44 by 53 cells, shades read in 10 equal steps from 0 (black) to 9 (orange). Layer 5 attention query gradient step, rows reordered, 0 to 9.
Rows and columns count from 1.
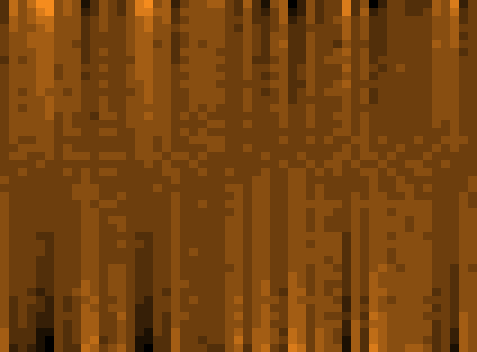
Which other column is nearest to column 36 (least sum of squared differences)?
29
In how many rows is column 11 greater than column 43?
10
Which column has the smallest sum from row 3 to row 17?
33
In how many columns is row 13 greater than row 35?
25
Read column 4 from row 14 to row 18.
5 5 5 5 4
